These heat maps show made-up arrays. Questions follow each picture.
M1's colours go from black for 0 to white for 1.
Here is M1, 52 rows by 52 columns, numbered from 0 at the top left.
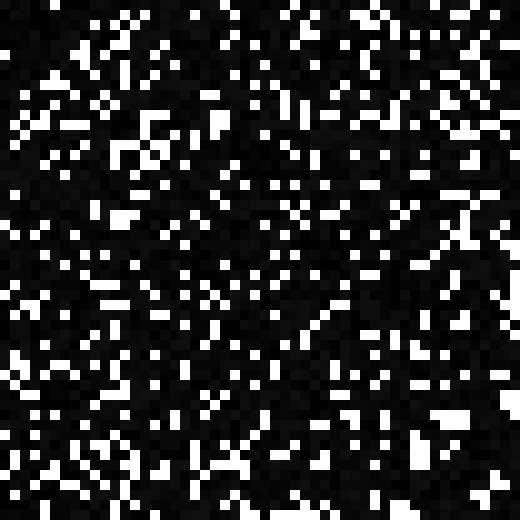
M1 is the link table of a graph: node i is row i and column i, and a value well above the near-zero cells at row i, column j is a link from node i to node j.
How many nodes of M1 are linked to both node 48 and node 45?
4
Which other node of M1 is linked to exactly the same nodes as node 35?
node 38
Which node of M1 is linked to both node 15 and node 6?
node 31
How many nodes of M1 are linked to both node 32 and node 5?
1
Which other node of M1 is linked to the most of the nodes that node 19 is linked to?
node 12
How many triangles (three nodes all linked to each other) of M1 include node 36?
5
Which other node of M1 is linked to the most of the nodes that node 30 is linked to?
node 39
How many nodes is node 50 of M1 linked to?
11
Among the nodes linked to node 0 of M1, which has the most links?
node 37
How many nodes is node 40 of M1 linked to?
4
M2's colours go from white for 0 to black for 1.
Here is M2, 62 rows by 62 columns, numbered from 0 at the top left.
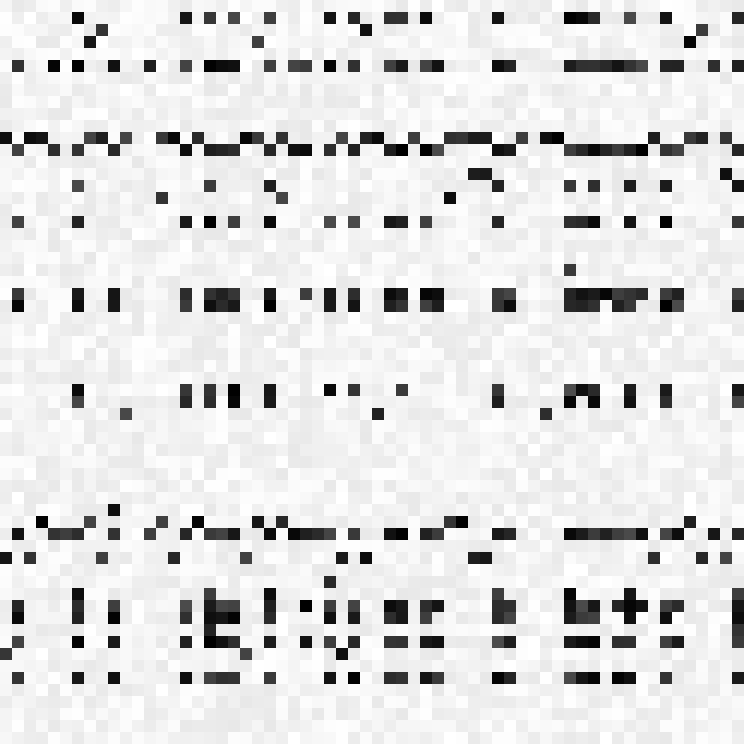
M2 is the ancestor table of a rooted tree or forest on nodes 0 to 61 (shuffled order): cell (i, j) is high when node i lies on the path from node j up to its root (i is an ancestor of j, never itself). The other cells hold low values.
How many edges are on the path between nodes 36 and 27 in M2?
7
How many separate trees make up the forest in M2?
2
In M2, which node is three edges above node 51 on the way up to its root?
53
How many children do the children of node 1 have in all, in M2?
3
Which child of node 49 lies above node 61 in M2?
52
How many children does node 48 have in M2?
1
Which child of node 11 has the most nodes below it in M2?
46
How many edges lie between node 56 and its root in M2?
7
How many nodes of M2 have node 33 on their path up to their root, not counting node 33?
11
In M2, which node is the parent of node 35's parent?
18
